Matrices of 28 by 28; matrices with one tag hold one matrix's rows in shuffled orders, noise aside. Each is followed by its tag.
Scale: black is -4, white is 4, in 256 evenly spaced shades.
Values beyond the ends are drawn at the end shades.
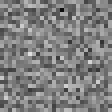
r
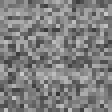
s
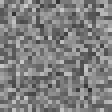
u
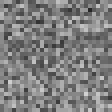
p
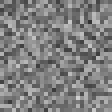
u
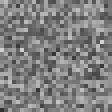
p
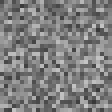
p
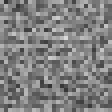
s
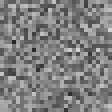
u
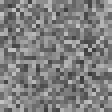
u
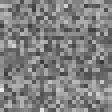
p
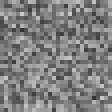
r
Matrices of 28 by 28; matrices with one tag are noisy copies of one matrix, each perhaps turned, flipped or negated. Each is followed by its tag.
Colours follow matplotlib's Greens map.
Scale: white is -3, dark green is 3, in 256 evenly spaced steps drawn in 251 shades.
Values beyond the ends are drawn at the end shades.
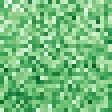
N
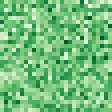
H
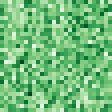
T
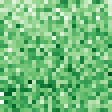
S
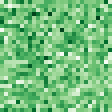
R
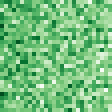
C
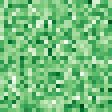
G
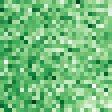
N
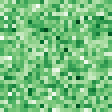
R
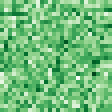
H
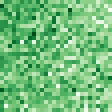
N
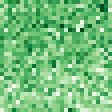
S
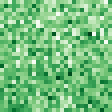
N
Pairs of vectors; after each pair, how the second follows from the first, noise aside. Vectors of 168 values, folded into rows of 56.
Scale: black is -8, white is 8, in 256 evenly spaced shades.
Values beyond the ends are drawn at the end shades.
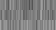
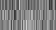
reversed, negated, scaled up.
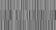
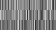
reversed, negated, scaled up.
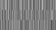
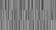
negated.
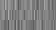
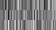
negated, scaled up.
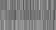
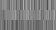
negated.
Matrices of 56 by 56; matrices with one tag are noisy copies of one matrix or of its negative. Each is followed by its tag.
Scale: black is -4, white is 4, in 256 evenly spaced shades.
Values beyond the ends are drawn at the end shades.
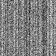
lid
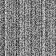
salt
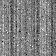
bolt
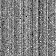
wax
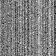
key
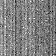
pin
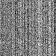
key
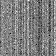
key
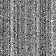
bolt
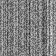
lid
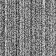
salt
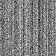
wax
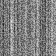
bolt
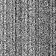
pin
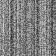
bolt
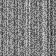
lid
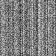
wax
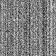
lid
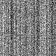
bolt
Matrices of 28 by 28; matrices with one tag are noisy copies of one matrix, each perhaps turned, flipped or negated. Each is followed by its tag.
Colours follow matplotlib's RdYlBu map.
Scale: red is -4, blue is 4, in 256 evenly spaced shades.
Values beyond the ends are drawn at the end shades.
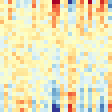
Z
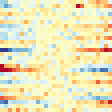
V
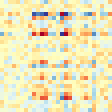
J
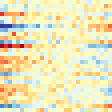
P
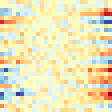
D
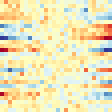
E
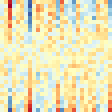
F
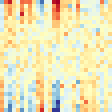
Z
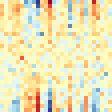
E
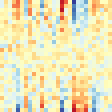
E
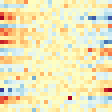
D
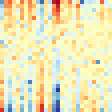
Z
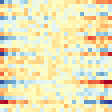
F
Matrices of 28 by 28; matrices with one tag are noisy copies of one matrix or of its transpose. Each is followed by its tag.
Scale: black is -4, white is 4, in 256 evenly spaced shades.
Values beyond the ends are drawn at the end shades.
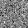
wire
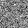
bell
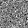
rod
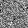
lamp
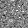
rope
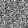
wire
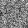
wire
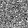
rod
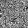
lamp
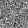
rope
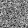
rod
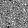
lamp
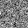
rope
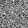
rope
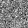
rod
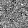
wire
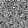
bell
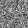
rope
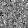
wire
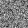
bell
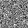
bell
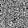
lamp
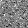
bell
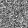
rod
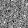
wire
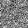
wire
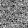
wire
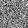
wire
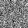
wire
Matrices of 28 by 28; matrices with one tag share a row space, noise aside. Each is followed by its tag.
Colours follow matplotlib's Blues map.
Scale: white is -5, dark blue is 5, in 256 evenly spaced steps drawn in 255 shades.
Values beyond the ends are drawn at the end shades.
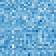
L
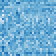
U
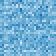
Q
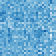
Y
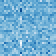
Q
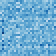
U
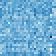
Y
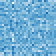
L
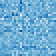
Q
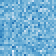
L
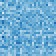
U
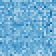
Y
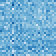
L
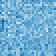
U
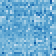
Y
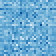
Q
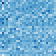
U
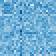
Q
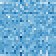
Q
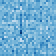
Q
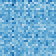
L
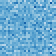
Y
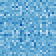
Q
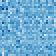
U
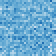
Y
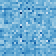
Q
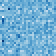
U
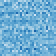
Q
